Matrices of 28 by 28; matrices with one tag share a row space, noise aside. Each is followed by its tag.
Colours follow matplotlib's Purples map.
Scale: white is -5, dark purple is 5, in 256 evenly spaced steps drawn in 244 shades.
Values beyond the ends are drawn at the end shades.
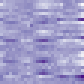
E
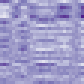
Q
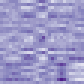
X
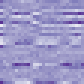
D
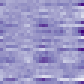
E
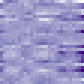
E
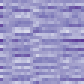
D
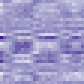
D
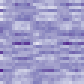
D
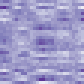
Q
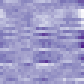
E
